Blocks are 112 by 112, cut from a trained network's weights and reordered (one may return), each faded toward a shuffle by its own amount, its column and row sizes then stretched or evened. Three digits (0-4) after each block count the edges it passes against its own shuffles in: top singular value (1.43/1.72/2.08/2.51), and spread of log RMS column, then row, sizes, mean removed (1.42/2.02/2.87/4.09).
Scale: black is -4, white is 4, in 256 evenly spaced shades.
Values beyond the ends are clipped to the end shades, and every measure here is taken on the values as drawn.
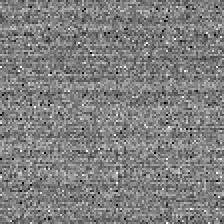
2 1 1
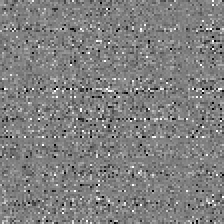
0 2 3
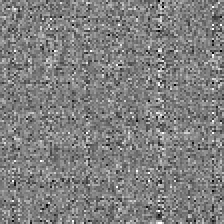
0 3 2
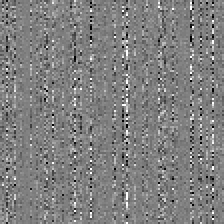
1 4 0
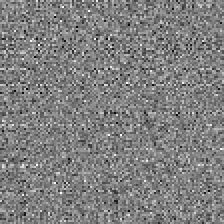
4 1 2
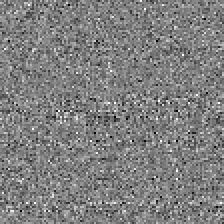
2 0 2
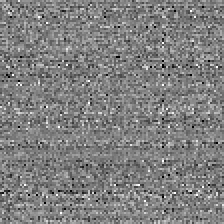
1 1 3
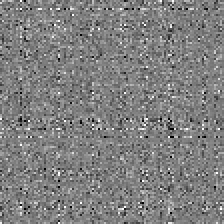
0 3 3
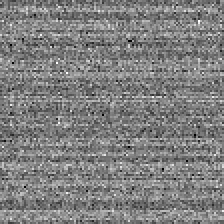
4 1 1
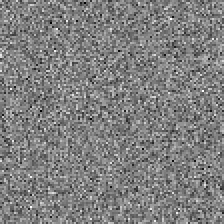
0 0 0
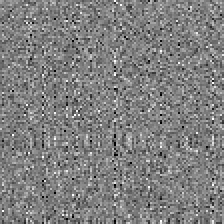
3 3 0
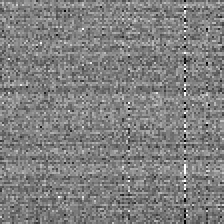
3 2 0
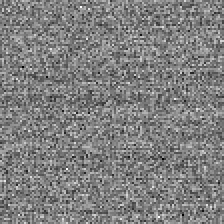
1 0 0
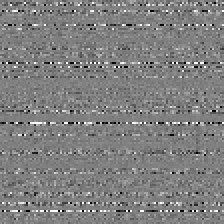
3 0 4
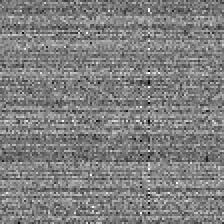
4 1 2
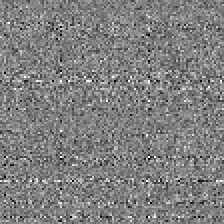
2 1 3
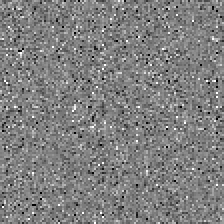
0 2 1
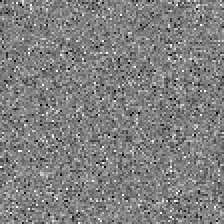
0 1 1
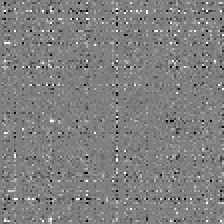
1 3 3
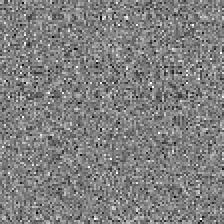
3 1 1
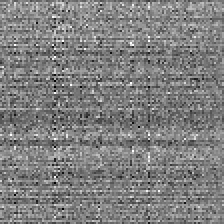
4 3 1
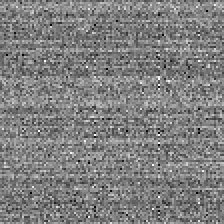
3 1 0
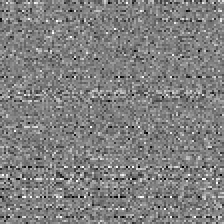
4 0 3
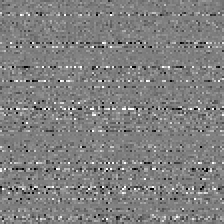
1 0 4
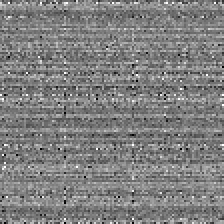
4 1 3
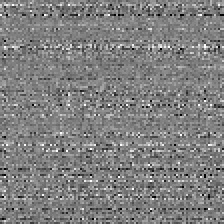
2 2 4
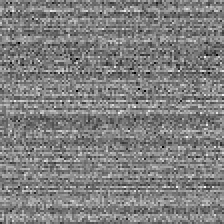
4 0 2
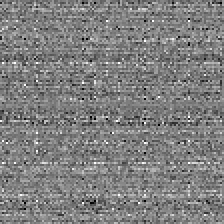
3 2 3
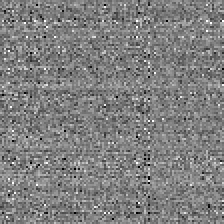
1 2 2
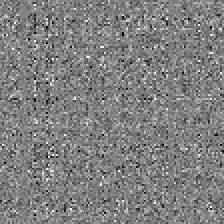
0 3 2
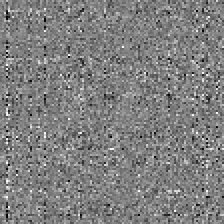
1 3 2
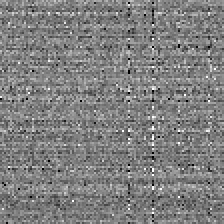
3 2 2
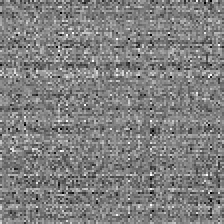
3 3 2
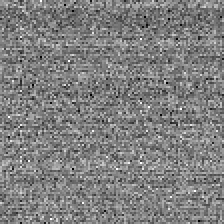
2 0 0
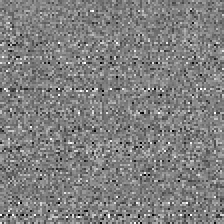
0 1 3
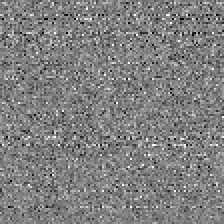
2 0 3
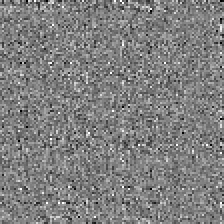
0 2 2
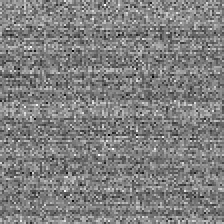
3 1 1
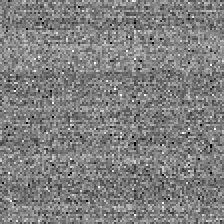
2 1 0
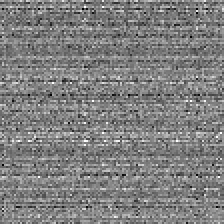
4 1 3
